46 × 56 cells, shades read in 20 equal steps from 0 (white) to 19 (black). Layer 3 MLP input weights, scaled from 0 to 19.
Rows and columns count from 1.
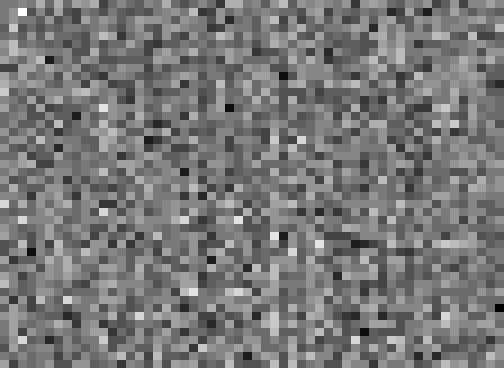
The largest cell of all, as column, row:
56, 39
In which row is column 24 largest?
33
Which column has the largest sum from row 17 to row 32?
23
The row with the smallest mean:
28
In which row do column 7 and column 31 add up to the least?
41
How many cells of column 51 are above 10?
10
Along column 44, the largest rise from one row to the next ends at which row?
44
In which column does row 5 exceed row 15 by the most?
14
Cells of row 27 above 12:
10
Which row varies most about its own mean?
31
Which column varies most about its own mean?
12
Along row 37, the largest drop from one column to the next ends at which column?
21
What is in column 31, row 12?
11
